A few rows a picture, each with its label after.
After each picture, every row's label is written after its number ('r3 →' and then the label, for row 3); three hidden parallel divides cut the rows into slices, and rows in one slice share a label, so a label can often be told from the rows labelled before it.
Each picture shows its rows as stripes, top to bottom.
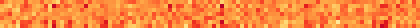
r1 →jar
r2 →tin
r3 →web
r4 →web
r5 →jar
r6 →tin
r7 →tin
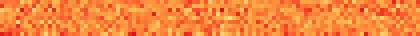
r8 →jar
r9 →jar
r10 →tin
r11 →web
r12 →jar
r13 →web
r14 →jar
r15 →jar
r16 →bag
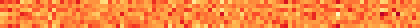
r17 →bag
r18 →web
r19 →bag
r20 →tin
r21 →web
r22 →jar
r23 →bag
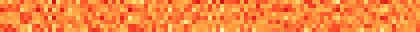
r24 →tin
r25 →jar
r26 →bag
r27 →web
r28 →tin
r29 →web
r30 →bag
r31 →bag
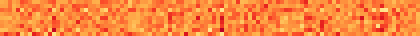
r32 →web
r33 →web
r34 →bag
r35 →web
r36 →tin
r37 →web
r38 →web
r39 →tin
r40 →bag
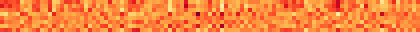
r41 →bag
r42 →bag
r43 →bag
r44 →tin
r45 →web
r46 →jar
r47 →tin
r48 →bag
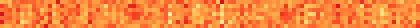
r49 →web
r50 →bag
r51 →jar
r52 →bag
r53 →jar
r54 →bag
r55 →web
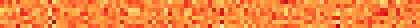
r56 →bag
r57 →jar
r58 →tin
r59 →tin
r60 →jar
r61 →tin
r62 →bag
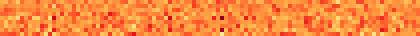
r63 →web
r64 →jar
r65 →jar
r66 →jar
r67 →tin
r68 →web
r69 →web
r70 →tin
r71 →bag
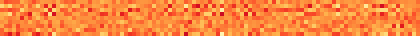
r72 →jar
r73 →tin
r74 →bag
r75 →tin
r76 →web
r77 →jar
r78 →jar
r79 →web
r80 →bag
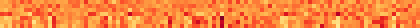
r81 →web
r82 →jar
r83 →web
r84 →bag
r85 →tin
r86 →tin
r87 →tin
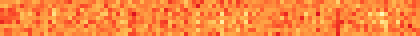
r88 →web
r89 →web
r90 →jar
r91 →bag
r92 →jar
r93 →bag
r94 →jar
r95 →jar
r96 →jar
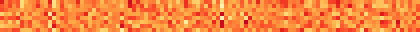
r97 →bag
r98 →bag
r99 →jar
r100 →tin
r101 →bag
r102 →tin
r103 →tin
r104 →bag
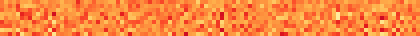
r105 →jar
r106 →jar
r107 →jar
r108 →tin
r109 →tin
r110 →bag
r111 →jar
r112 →tin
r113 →bag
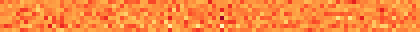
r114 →jar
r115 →web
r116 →web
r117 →jar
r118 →tin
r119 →web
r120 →bag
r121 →web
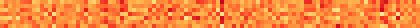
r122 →tin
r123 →web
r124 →tin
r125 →bag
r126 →tin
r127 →web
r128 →bag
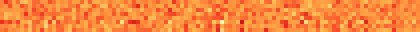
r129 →jar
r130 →jar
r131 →web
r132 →web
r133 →web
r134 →bag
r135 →jar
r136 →jar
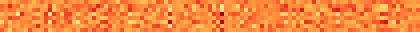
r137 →web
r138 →bag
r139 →bag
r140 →tin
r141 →jar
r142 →tin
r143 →jar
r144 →web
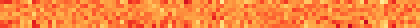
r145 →bag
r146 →web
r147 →jar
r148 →web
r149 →web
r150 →bag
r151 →bag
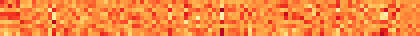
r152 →jar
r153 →bag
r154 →tin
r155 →bag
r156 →bag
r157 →tin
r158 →jar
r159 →tin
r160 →tin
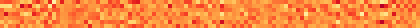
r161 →bag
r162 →tin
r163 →web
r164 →bag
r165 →jar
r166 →tin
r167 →jar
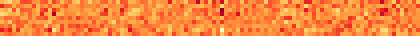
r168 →tin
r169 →jar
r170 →tin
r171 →tin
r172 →jar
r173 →web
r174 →jar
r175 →bag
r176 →jar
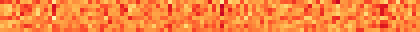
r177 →bag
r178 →tin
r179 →tin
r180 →tin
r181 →bag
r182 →web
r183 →tin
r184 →web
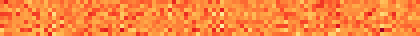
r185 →jar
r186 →jar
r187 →web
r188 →bag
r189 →jar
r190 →web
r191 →bag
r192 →tin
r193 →jar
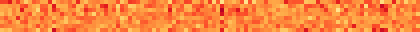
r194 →bag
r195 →tin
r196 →tin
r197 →web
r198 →jar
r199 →web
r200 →jar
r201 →tin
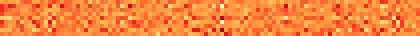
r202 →web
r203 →bag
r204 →jar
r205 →jar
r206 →tin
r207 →bag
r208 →jar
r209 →tin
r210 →jar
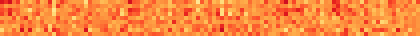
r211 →bag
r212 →jar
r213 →bag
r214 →bag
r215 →web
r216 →jar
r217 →web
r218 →tin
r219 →jar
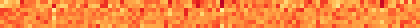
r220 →tin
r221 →tin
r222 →bag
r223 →jar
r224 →jar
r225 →jar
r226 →jar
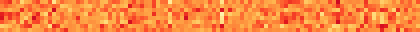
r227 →bag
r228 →jar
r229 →tin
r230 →bag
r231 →bag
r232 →bag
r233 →tin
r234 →web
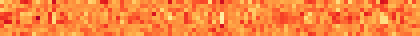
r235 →tin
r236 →web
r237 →web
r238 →bag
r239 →bag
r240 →bag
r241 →web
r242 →web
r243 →web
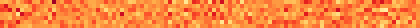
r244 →tin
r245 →jar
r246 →bag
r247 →tin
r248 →web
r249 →bag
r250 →jar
